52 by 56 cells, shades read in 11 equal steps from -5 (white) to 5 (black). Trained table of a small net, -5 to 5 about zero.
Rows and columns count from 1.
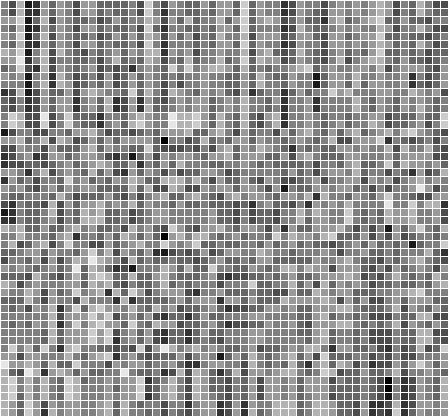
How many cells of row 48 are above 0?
20
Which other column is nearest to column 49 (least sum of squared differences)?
51
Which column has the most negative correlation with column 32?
47
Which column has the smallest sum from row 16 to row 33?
12
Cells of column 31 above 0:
16
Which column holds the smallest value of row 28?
44
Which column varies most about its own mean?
4
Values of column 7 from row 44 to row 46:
0 0 -2
